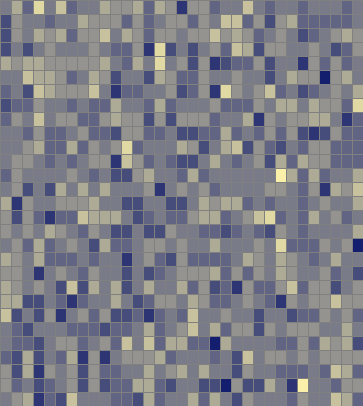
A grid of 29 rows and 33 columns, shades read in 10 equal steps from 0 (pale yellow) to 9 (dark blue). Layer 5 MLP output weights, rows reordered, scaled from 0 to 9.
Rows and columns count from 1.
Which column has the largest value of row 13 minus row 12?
12
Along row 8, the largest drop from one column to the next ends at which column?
33
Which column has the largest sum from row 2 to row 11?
14
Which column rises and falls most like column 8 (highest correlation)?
10
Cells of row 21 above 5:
11
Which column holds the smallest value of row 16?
25
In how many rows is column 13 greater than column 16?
10
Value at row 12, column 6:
5
